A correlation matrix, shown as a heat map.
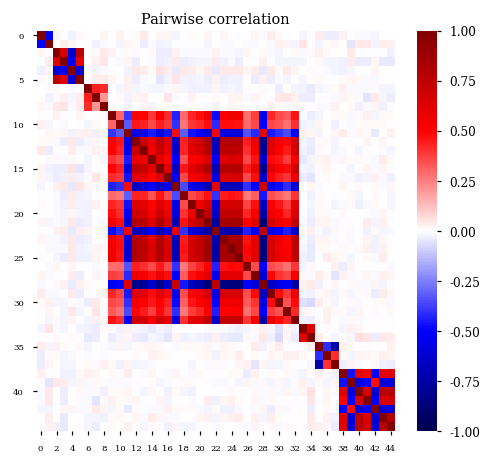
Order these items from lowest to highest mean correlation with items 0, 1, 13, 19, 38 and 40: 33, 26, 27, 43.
33, 26, 27, 43
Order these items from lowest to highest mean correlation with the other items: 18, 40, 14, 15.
40, 18, 14, 15
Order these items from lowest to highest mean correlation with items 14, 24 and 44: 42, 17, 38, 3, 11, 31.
17, 11, 42, 3, 38, 31
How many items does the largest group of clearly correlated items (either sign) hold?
24
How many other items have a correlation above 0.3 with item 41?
4
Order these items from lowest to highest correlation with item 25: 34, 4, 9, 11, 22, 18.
22, 11, 34, 4, 18, 9
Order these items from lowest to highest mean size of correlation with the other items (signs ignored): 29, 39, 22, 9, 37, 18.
37, 39, 18, 9, 29, 22
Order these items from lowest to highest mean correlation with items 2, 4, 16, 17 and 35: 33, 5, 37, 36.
37, 36, 33, 5
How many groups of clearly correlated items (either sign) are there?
7
